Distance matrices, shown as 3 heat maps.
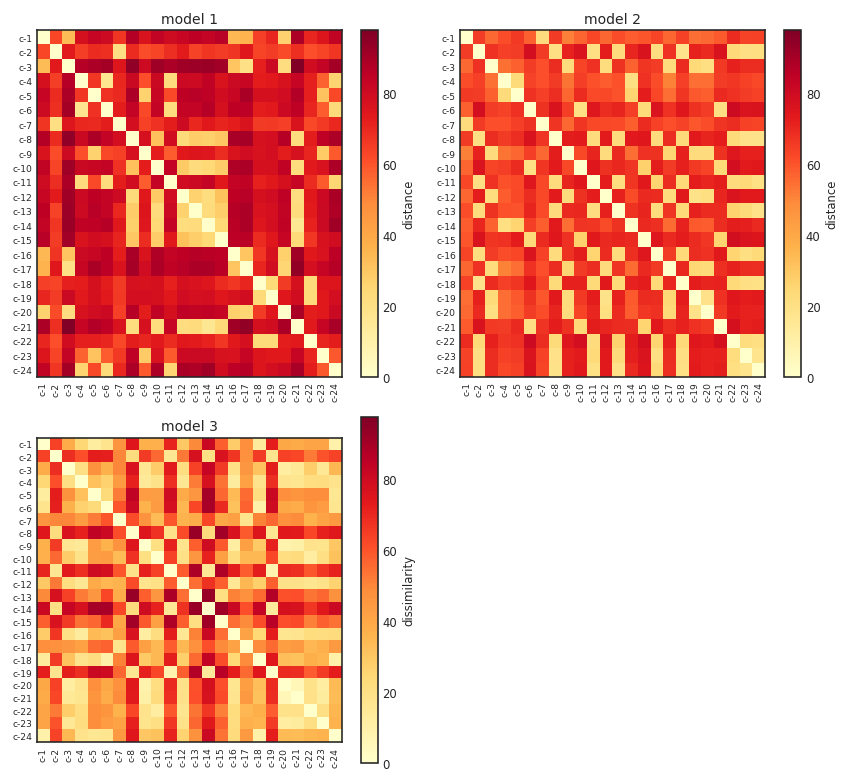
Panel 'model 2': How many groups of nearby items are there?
5
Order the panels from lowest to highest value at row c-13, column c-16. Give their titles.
model 2, model 3, model 1
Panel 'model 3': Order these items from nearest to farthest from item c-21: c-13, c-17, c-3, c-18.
c-3, c-18, c-17, c-13
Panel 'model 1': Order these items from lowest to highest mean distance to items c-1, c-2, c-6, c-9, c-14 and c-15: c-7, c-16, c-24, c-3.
c-7, c-24, c-16, c-3
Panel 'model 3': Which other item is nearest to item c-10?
c-22
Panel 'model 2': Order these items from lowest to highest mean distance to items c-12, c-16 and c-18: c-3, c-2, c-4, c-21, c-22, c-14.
c-2, c-22, c-3, c-4, c-14, c-21
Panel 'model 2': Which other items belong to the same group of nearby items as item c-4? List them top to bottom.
c-5, c-14
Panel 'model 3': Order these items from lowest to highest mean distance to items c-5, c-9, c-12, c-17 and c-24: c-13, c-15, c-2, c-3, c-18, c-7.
c-18, c-3, c-7, c-13, c-15, c-2
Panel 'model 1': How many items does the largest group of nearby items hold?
7
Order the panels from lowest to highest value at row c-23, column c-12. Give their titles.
model 3, model 2, model 1
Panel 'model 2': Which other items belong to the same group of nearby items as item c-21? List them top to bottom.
c-6, c-10, c-15
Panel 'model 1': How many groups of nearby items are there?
6
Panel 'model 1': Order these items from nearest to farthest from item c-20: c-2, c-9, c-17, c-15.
c-17, c-2, c-9, c-15
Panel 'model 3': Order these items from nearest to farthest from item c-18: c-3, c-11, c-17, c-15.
c-3, c-17, c-15, c-11
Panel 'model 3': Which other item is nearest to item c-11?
c-19
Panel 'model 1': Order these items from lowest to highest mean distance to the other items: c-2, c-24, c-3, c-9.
c-2, c-9, c-24, c-3
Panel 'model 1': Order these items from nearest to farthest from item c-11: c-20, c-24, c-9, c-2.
c-24, c-9, c-2, c-20
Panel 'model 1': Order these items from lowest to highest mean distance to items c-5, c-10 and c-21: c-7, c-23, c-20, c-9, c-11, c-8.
c-8, c-9, c-23, c-7, c-11, c-20
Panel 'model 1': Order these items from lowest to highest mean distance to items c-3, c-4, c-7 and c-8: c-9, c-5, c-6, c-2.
c-2, c-6, c-9, c-5
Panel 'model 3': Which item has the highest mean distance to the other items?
c-14
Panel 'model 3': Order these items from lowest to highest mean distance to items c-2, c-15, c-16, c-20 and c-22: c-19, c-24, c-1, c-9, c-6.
c-9, c-24, c-1, c-6, c-19
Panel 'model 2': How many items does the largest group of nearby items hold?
9
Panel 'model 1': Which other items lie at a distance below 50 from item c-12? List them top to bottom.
c-8, c-10, c-13, c-14, c-15, c-21
